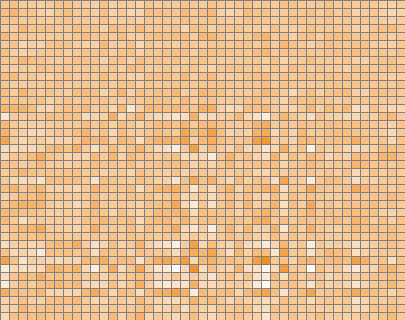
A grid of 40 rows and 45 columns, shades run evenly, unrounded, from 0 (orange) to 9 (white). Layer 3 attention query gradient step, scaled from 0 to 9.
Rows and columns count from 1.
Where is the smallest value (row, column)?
33, 30
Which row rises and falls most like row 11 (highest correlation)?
7
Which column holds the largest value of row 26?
22
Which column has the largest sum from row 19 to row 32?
24
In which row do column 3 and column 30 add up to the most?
34
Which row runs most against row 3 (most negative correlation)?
4
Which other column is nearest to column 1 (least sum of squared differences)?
29
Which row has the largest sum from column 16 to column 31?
36
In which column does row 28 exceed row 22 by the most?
3
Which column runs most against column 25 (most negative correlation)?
8
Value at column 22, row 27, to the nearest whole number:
6
